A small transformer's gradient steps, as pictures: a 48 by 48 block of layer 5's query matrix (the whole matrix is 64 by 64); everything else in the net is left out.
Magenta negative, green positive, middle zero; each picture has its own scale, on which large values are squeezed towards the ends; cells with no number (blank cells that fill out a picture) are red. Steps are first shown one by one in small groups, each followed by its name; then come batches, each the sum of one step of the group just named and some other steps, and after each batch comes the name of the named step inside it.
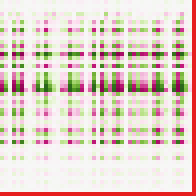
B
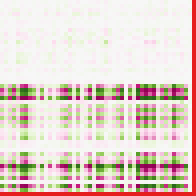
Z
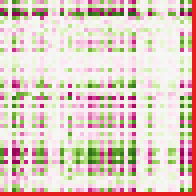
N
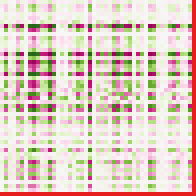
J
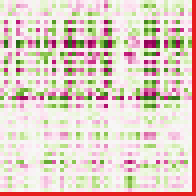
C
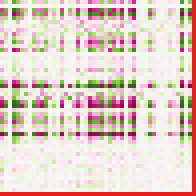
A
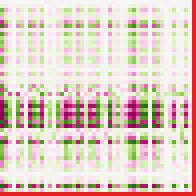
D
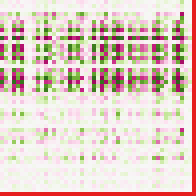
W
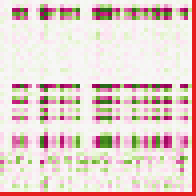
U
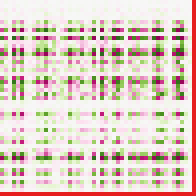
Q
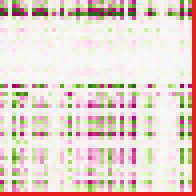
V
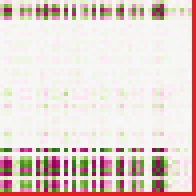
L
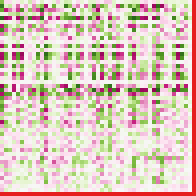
B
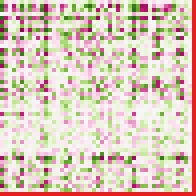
Q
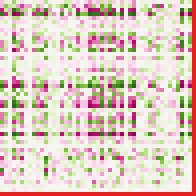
A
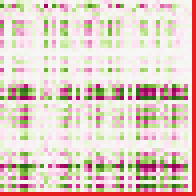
Z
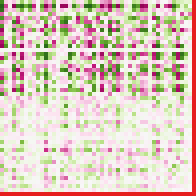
B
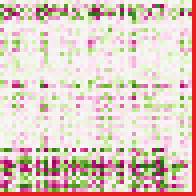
L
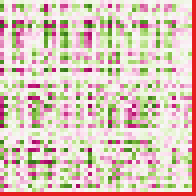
D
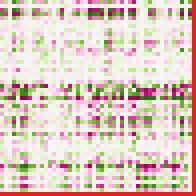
Z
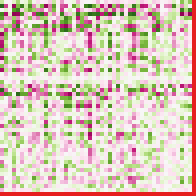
V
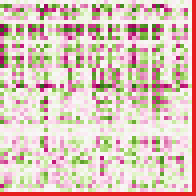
U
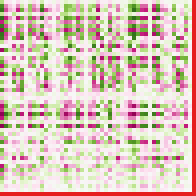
D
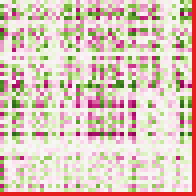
A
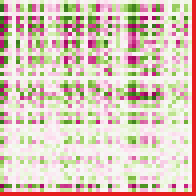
C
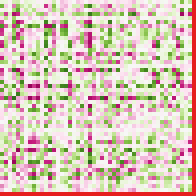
N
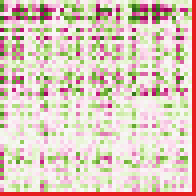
W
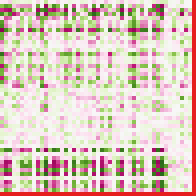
L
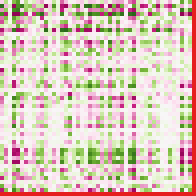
N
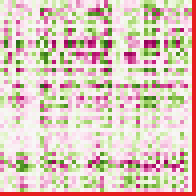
C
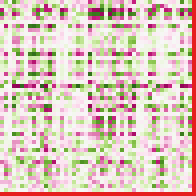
J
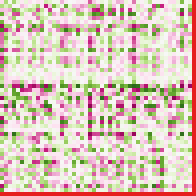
A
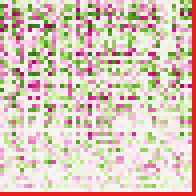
J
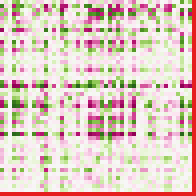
A
